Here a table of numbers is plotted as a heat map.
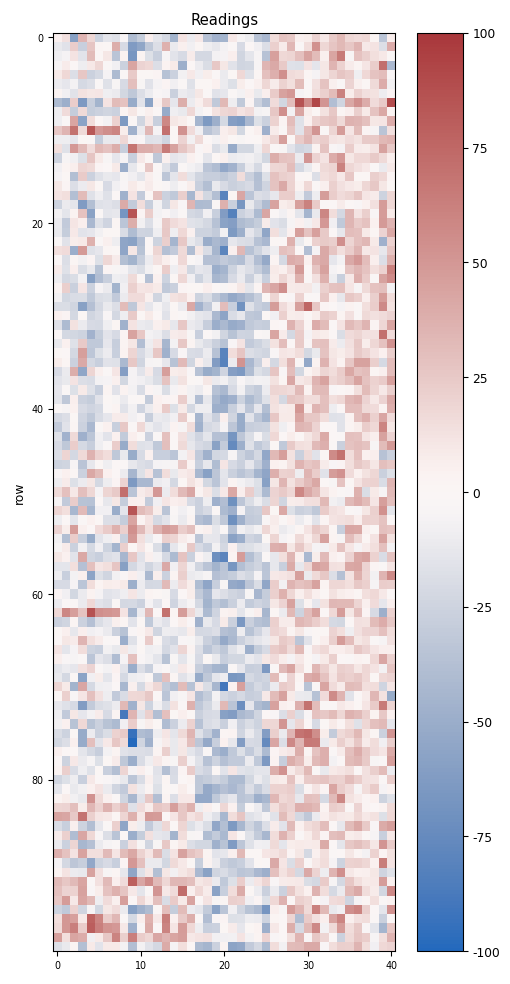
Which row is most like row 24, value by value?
78
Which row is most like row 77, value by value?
40
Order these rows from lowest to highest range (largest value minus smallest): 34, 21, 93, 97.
93, 97, 21, 34
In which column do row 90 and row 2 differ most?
29
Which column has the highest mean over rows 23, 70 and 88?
3
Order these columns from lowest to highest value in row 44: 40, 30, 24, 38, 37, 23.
24, 23, 38, 30, 37, 40
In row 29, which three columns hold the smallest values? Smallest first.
22, 3, 17
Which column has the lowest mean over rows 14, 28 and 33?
20
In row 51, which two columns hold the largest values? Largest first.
9, 39
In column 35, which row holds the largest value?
94
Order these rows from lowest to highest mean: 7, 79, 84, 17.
17, 79, 7, 84
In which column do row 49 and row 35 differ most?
8
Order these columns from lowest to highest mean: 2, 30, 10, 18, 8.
18, 8, 10, 2, 30
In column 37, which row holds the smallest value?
49
